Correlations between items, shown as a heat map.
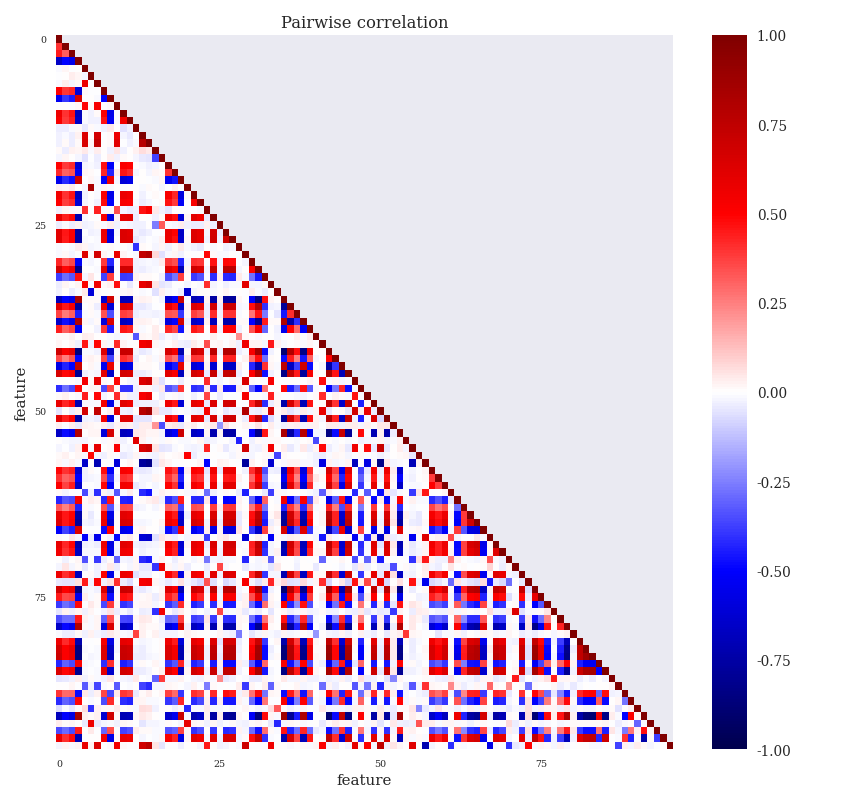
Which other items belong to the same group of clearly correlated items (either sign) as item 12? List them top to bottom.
28, 40, 54, 80
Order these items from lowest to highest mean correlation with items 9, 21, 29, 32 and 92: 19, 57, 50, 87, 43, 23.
57, 87, 19, 43, 23, 50
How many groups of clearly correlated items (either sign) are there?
5
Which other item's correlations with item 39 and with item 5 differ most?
20
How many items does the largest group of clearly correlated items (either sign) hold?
58
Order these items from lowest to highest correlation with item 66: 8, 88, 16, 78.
88, 16, 78, 8
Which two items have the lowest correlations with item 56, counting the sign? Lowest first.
34, 90
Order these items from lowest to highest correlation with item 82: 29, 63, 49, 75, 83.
29, 63, 75, 49, 83
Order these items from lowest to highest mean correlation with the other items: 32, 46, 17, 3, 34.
3, 32, 34, 46, 17
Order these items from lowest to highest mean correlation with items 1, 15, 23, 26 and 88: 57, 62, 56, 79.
79, 62, 57, 56
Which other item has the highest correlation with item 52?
15
